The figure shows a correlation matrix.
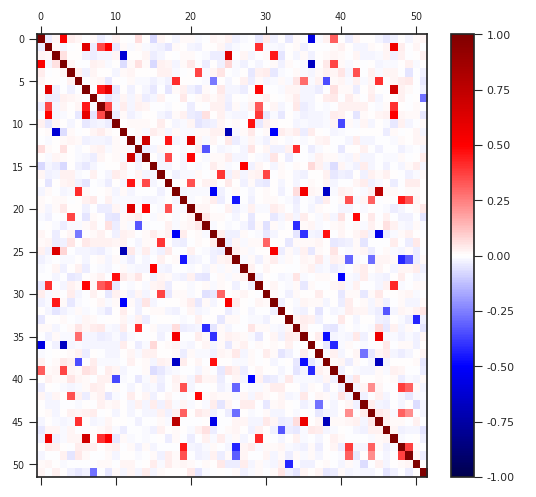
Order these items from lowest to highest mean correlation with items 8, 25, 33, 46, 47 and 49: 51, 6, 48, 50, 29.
50, 51, 48, 29, 6
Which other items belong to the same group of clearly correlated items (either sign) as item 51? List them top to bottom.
7
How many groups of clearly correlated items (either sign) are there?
15
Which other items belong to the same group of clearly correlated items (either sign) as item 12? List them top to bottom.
14, 17, 20
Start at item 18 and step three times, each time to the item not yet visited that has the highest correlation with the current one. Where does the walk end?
5
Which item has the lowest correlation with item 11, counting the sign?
25
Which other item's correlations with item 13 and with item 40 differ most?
28
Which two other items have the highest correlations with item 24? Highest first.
16, 30
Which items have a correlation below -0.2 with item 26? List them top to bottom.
19, 41, 44, 48, 49
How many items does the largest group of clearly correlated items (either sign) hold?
6
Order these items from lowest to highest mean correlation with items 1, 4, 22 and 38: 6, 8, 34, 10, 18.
18, 34, 10, 8, 6
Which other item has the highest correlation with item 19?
48
